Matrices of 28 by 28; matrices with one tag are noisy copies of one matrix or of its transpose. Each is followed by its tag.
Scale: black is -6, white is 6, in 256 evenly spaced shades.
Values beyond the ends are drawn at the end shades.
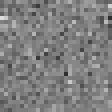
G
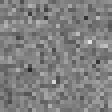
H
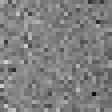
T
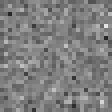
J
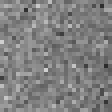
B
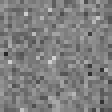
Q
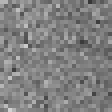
T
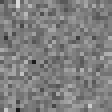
G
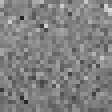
T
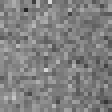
B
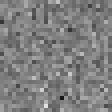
H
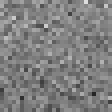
T
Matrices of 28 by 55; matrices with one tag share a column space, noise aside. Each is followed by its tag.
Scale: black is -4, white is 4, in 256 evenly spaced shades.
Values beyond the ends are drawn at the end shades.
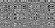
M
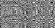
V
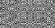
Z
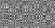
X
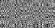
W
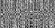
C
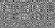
M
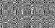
V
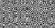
Z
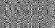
V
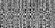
C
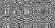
V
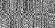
C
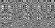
M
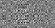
X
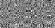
W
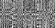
C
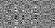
X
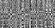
C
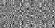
W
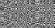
Z
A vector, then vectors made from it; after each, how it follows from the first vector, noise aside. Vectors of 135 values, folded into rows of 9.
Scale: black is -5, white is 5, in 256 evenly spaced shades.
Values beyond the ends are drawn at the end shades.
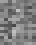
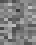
negated.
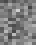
sign-scrambled.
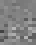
wrapped around, negated, partly zeroed.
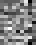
wrapped around, negated, scaled up.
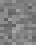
shrunk.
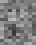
sign-scrambled.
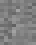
shrunk.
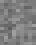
shrunk.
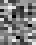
wrapped around, negated, scaled up.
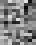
wrapped around, negated, scaled up.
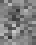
sign-scrambled.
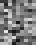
wrapped around, negated, scaled up.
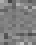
wrapped around, negated, partly zeroed.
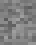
shrunk.
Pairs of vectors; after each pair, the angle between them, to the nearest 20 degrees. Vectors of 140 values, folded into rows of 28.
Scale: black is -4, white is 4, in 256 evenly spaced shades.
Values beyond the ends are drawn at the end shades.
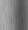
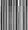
100 degrees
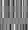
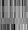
140 degrees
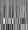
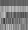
120 degrees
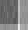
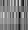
120 degrees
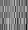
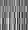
40 degrees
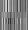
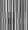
40 degrees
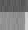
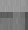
160 degrees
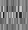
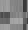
100 degrees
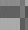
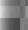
120 degrees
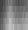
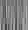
80 degrees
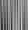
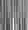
60 degrees
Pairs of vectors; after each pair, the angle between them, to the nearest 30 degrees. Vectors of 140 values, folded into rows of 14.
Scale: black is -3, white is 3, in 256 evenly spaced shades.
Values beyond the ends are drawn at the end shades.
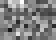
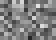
60 degrees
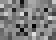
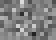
150 degrees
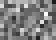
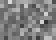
30 degrees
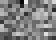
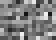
60 degrees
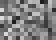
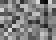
30 degrees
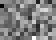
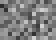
30 degrees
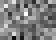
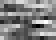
90 degrees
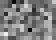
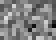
60 degrees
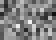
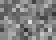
30 degrees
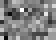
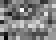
30 degrees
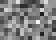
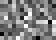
90 degrees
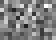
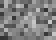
60 degrees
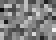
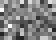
120 degrees
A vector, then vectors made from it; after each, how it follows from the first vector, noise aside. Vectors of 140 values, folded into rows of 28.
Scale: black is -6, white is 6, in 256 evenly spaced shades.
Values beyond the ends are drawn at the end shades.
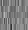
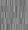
wrapped around, negated, shrunk.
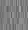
wrapped around, negated, shrunk.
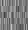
negated.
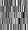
reversed, negated, scaled up.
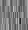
wrapped around.
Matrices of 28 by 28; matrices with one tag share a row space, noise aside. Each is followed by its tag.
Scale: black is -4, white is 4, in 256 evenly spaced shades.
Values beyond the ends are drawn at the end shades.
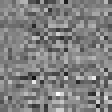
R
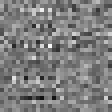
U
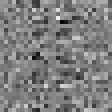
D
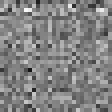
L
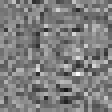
D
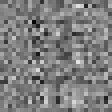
D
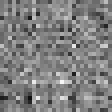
L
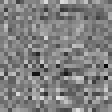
D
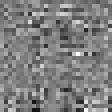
D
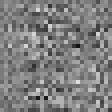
R
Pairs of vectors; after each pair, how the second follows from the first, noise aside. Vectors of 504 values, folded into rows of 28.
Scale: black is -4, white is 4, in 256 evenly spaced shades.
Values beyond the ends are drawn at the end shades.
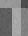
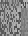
sign-scrambled.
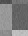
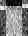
wrapped around, negated, scaled up.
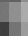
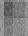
wrapped around, shrunk.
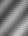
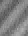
shrunk.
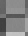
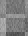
negated, shrunk.
